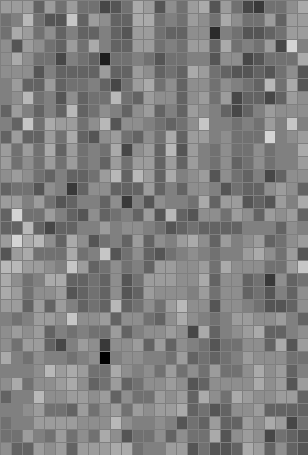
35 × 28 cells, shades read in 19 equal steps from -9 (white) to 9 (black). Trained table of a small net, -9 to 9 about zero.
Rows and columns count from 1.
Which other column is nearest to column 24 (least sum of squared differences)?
23
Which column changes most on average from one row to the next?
25
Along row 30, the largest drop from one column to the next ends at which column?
28
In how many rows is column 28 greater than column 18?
12
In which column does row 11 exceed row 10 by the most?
3
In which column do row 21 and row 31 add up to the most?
14
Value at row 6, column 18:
-3
